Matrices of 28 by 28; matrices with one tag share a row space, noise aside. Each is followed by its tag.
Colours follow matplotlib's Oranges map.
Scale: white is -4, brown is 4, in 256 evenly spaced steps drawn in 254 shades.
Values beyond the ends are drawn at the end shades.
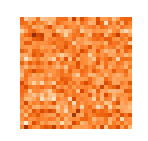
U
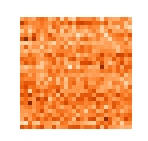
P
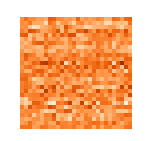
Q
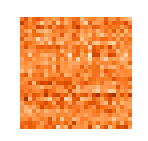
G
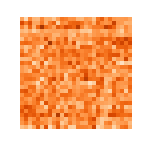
P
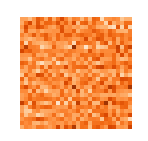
G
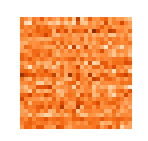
G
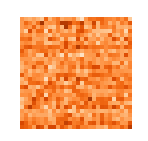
Q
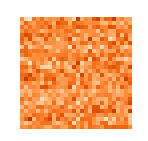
G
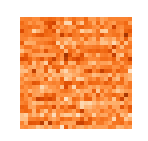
Q
